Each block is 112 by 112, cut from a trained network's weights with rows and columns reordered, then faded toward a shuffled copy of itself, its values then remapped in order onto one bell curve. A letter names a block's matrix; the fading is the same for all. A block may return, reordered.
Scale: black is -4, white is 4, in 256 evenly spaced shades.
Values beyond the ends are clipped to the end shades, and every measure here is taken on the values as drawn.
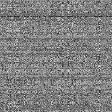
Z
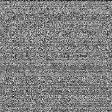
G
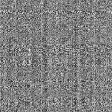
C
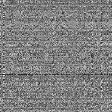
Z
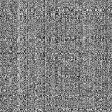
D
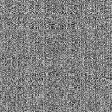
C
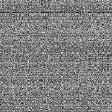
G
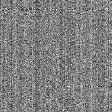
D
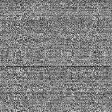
Z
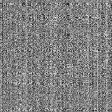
D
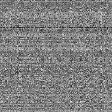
G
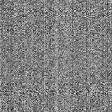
C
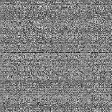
Z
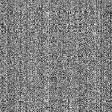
D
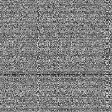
Z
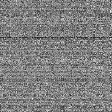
Z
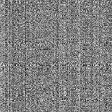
D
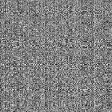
C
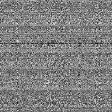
G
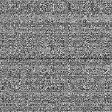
G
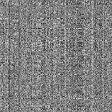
D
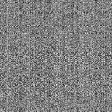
C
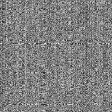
C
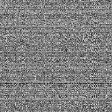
G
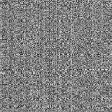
C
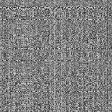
D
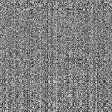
D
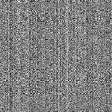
D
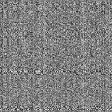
C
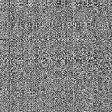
C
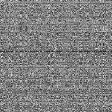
G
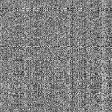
D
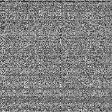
G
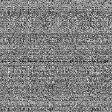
G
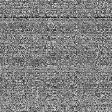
Z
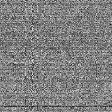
Z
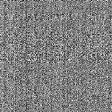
C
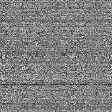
Z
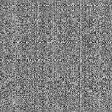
C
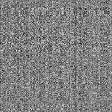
C
